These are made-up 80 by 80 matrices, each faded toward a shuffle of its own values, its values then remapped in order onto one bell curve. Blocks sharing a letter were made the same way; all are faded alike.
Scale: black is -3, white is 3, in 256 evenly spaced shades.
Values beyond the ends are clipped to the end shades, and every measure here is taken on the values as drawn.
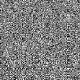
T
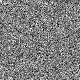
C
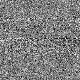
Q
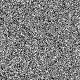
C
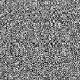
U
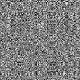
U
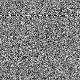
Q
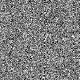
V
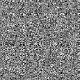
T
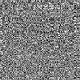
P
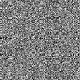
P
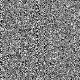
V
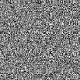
T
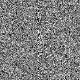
V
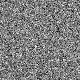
C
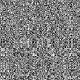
P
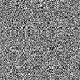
U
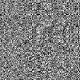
P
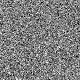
C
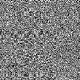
U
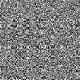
P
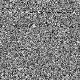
Q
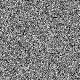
C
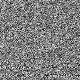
Q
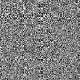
T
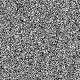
C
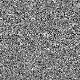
Q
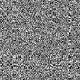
U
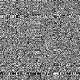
T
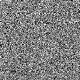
Q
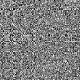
T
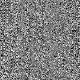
V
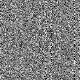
V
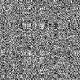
U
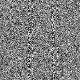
V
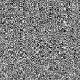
U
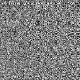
T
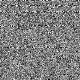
Q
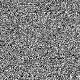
Q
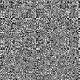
T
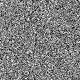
C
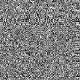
T
